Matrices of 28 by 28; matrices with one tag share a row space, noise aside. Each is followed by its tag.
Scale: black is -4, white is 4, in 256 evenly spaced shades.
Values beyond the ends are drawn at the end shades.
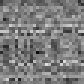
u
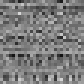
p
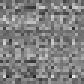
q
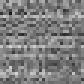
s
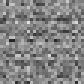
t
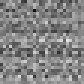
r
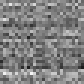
u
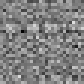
r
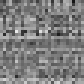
q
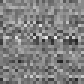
p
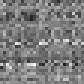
q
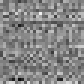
p
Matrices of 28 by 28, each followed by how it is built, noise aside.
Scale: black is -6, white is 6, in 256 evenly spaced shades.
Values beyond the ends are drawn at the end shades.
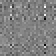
low rank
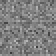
repeating columns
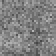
smooth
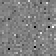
sparse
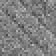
Toeplitz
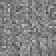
blocks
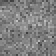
smooth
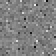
sparse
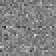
uneven rows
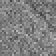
Toeplitz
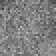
smooth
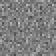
repeating columns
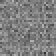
blocks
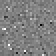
sparse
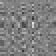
low rank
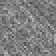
Toeplitz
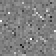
sparse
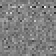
uneven rows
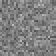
blocks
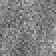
smooth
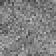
smooth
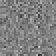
low rank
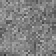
smooth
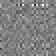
low rank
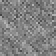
Toeplitz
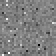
sparse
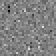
sparse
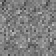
repeating columns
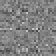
low rank
